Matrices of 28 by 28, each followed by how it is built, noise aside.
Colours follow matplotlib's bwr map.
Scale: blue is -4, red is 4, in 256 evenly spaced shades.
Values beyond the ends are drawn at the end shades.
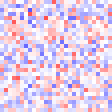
repeating columns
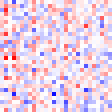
uneven columns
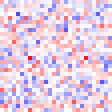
repeating columns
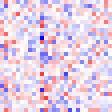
uneven columns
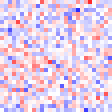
repeating columns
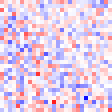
lower triangular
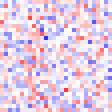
repeating rows
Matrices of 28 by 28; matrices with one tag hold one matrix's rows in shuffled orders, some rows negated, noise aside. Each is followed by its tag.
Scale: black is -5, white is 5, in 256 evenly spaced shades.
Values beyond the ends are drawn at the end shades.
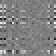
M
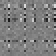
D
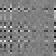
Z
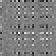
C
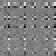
D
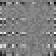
M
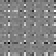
D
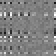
Z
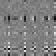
D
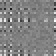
Z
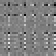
D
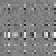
D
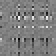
C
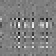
C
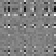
D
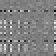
Z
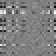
M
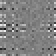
M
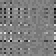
Z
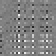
C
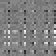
D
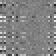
M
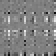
D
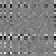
Z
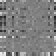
M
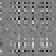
C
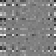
M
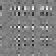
C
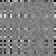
Z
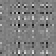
C
